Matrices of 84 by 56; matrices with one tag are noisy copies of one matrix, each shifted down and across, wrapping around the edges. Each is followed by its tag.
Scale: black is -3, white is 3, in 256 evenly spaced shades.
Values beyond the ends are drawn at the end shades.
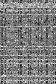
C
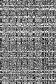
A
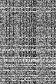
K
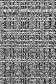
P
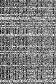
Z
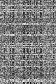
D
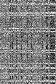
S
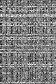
P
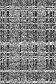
D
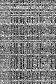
Z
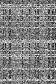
D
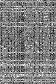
K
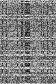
S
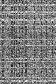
A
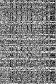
S
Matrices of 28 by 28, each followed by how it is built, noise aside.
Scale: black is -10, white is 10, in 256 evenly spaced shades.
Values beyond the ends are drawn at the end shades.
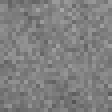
smooth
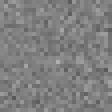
noise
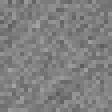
Hankel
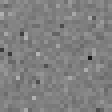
sparse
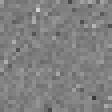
sparse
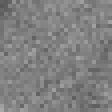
smooth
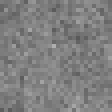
smooth
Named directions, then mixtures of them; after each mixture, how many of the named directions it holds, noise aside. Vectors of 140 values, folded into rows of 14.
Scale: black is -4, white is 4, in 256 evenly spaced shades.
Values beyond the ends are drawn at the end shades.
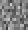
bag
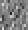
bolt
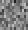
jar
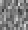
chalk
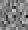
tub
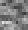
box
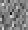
one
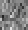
two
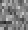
four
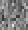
three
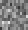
three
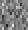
two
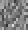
four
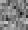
three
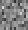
three
